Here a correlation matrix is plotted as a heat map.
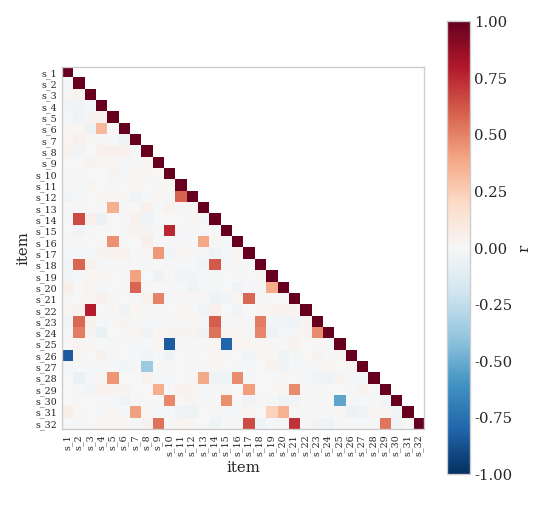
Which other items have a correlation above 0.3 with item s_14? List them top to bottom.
s_2, s_18, s_23, s_24
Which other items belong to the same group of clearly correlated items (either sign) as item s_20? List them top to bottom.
s_7, s_19, s_31
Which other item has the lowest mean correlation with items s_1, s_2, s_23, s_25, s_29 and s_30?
s_26
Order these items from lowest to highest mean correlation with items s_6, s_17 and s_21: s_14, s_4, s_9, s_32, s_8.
s_14, s_8, s_4, s_9, s_32
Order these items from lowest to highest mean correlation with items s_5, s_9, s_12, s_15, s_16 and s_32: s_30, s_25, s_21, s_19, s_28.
s_25, s_19, s_30, s_28, s_21
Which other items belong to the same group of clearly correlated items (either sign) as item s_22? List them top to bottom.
s_3
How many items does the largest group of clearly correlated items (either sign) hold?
5
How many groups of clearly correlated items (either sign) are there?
10
